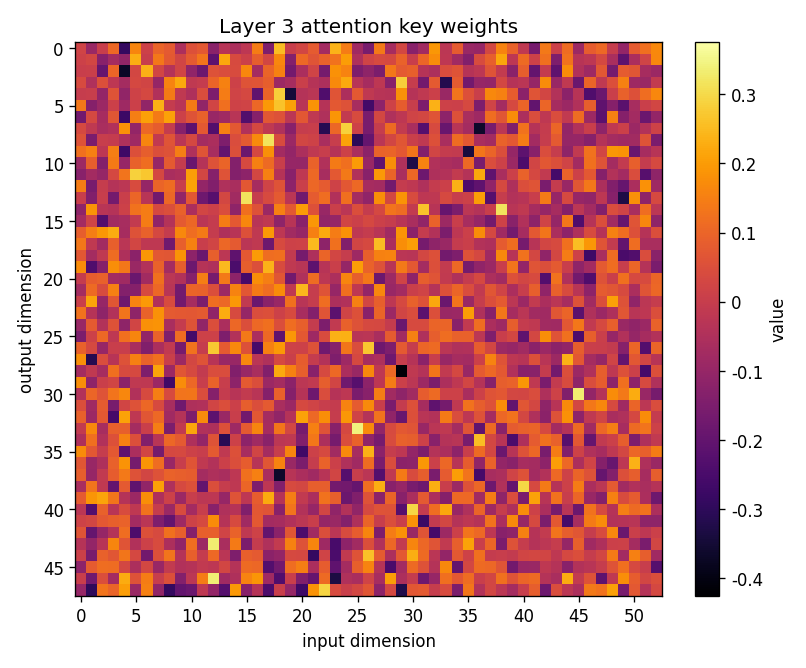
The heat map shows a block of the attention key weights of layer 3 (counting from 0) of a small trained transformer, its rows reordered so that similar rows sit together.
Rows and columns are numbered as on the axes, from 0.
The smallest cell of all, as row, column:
28, 29
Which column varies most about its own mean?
4
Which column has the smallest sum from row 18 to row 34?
46
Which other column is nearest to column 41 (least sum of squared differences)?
2
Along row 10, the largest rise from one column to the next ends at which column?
31
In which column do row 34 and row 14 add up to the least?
44
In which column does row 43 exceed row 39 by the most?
12
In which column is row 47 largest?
22
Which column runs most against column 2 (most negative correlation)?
13
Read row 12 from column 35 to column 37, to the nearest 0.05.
-0.25 -0.2 -0.1
